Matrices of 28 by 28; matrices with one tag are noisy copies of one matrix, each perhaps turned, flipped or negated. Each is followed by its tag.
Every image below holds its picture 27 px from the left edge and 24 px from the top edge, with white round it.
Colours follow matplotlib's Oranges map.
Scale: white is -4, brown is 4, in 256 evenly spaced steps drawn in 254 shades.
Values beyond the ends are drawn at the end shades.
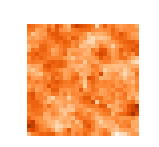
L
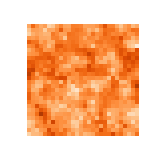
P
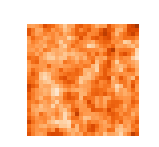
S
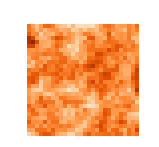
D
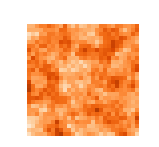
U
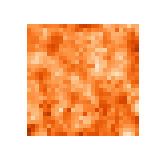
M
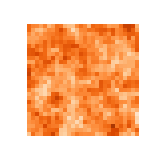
L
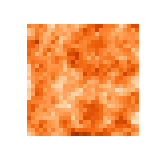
D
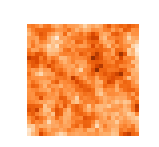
M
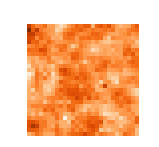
U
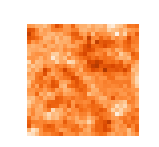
M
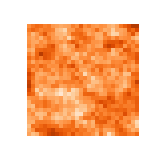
M
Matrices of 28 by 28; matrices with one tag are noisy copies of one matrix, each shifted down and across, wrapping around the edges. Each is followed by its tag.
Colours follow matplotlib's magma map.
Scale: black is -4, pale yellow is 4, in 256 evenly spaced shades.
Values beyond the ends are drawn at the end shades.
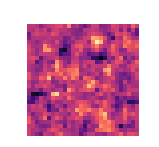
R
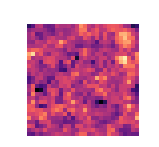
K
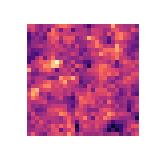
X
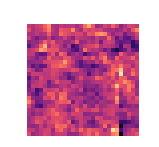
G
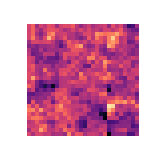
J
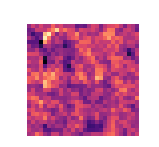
J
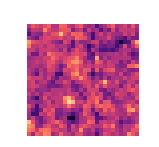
R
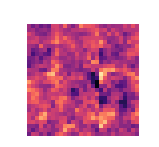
J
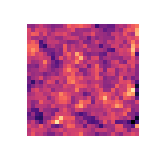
G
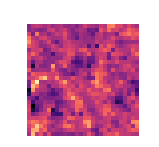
J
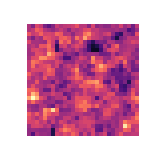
X
